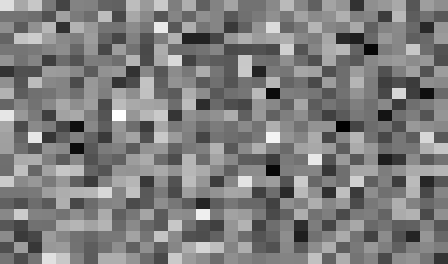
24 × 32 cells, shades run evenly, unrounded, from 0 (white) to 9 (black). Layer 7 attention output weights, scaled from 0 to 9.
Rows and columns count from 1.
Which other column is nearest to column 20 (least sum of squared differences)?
3
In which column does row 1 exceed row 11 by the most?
9
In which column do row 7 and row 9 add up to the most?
31
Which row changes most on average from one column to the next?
17
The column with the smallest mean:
12
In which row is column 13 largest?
11
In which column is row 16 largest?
20
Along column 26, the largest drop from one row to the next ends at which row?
13
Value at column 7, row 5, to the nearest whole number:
4
